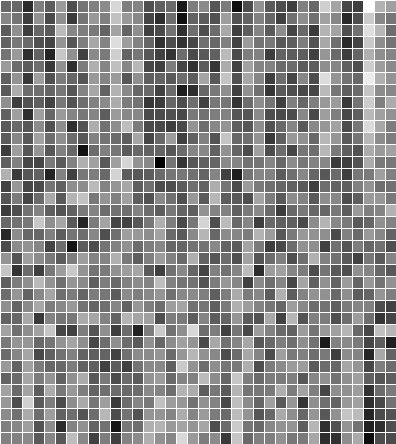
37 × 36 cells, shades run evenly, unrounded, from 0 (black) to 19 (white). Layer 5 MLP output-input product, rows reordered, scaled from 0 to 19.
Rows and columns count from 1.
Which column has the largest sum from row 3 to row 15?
34
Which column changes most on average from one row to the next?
7
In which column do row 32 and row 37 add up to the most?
22
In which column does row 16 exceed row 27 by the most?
20
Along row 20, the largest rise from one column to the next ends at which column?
2
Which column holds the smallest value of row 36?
11
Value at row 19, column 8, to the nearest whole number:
3
